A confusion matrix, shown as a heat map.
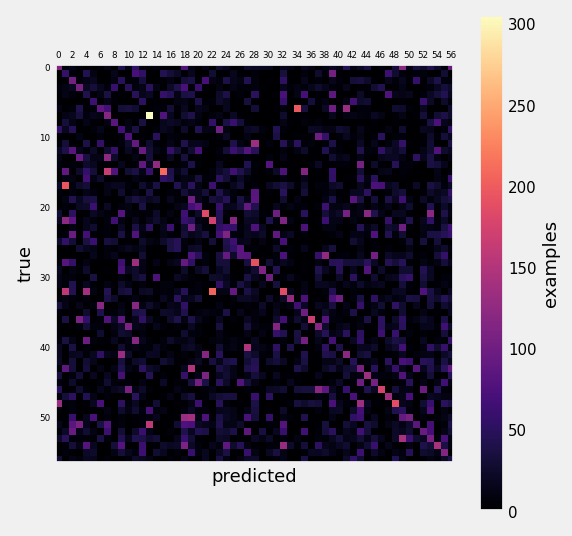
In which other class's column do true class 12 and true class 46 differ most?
37
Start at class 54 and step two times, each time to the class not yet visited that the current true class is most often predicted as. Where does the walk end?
22
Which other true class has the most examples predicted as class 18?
50
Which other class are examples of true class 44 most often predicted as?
21
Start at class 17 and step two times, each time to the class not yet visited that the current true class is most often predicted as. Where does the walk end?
39
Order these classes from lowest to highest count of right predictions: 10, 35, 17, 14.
17, 10, 35, 14
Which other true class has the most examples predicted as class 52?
46
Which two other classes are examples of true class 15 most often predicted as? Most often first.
7, 35
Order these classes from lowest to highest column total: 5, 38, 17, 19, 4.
17, 5, 38, 4, 19
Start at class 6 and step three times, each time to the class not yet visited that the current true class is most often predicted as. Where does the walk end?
28
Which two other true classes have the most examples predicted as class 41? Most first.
6, 21
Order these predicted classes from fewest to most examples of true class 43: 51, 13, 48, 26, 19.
26, 13, 48, 51, 19
